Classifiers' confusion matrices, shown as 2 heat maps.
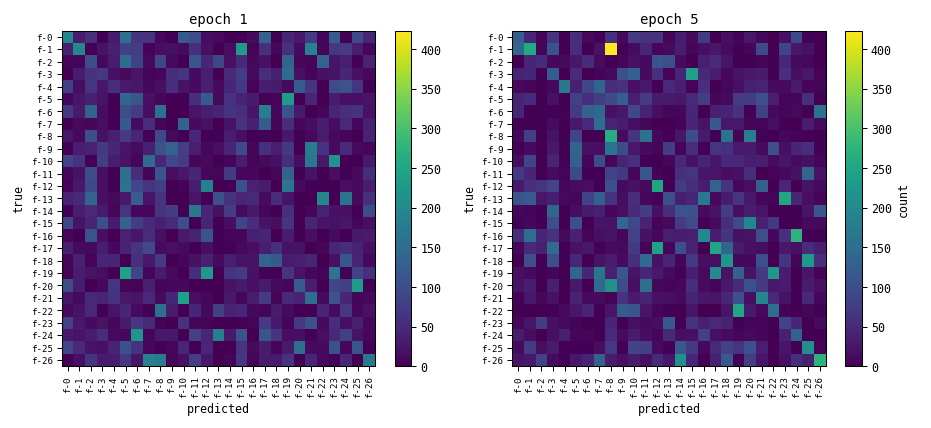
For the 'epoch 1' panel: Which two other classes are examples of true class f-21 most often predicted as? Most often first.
f-10, f-23
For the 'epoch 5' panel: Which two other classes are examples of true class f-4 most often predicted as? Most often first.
f-7, f-6
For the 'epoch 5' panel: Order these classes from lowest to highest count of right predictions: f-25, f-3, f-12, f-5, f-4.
f-5, f-3, f-4, f-25, f-12
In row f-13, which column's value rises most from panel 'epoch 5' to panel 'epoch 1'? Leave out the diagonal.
f-22
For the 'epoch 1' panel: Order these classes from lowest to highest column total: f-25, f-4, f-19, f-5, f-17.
f-4, f-25, f-17, f-19, f-5
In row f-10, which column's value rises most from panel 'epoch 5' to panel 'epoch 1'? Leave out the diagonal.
f-23
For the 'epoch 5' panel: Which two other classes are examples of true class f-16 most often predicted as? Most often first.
f-24, f-1
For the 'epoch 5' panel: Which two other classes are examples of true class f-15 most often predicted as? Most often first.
f-20, f-9
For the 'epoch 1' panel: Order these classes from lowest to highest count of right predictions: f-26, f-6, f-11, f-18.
f-11, f-6, f-18, f-26
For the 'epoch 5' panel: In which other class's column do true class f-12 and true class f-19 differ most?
f-22
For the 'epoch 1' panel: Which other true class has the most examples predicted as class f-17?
f-6
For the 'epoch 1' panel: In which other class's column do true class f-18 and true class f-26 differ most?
f-7
